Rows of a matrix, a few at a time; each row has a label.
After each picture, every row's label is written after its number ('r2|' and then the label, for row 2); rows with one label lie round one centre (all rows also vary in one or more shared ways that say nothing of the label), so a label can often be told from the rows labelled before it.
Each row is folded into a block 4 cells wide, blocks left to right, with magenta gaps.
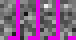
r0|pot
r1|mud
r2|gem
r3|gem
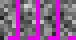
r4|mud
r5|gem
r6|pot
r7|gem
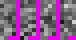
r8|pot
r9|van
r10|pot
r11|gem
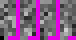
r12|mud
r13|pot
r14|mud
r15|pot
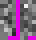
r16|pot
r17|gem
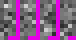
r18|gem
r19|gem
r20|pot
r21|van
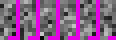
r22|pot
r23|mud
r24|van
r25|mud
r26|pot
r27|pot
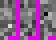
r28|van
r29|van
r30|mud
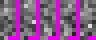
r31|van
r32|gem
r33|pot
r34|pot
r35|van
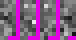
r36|pot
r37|gem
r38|gem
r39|pot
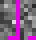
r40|gem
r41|mud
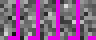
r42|pot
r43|mud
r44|mud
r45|gem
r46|mud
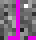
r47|mud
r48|gem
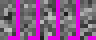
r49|pot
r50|gem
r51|mud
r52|mud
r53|van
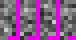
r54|pot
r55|van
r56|gem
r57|van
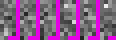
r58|pot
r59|mud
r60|mud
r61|gem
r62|mud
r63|gem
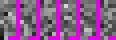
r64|mud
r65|pot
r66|van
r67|gem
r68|pot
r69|van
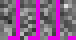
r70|pot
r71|van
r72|pot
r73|gem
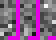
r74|van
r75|pot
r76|gem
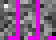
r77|gem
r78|mud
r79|pot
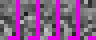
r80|pot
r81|mud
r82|pot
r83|pot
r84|van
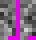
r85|pot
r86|pot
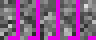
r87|van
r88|pot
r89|mud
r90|pot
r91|gem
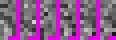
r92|pot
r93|gem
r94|mud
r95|pot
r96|pot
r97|pot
